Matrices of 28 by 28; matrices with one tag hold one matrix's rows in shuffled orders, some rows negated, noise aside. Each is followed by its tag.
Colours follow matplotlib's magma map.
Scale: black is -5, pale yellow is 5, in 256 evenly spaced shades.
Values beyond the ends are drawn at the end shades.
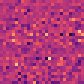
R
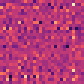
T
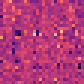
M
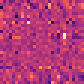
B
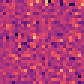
R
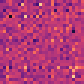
T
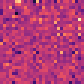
M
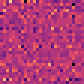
T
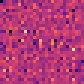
T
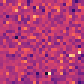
R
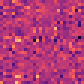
M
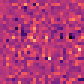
R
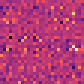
T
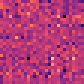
B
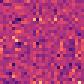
M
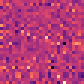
B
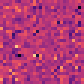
M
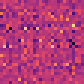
T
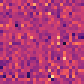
B
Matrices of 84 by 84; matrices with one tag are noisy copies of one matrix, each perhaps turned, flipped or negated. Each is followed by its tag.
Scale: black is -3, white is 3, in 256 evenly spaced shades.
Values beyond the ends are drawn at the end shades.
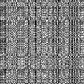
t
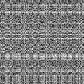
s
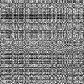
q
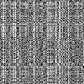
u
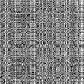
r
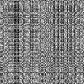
q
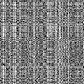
u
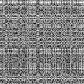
r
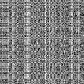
s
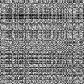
q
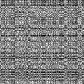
t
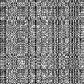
t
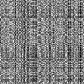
u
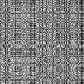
r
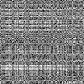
q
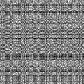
s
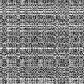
t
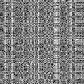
s
